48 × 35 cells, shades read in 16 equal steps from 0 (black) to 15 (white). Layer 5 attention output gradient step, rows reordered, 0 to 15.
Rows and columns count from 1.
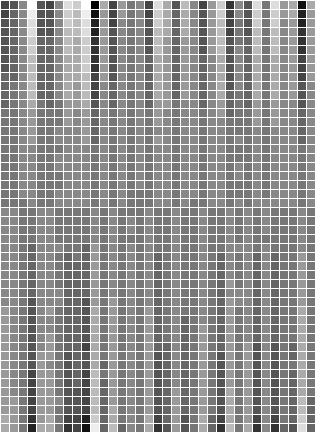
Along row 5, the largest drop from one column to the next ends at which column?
11
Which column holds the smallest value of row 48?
10
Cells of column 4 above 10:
11
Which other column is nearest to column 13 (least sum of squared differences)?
1
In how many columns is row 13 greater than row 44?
19
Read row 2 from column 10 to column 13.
14 1 9 4
